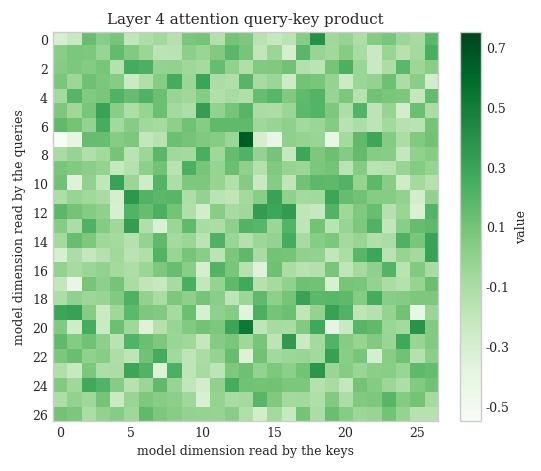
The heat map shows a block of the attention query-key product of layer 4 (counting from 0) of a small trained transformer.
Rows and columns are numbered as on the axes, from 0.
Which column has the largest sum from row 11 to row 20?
26
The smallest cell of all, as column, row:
0, 7
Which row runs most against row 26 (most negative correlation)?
13
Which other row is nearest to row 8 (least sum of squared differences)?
5
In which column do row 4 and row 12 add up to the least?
25
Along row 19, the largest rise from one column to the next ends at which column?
14
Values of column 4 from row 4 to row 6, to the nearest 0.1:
0.2 0 -0.1
